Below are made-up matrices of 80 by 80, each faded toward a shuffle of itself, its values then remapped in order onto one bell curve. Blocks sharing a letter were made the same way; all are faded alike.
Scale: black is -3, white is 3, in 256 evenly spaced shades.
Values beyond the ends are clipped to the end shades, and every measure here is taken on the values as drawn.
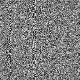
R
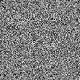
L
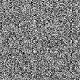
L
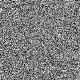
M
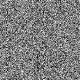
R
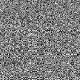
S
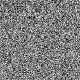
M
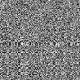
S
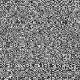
S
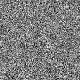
M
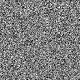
M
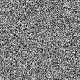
M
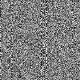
R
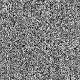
M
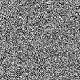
L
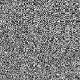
S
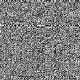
S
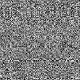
S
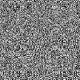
S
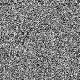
M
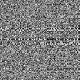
S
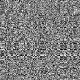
S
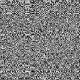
S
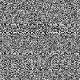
S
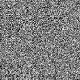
L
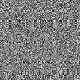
S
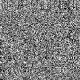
L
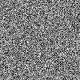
M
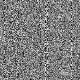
R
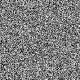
M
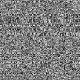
S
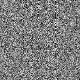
R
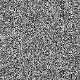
R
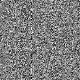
R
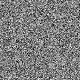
M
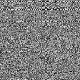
S
